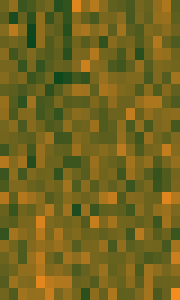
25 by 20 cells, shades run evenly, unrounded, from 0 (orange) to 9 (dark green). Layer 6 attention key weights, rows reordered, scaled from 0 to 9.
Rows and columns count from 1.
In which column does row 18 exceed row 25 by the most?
20
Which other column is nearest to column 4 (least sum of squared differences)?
8
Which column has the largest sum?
7
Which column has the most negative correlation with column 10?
13
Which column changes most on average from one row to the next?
10
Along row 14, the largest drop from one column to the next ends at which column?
5
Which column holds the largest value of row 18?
9
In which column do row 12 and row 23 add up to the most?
16
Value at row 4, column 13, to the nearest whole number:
4
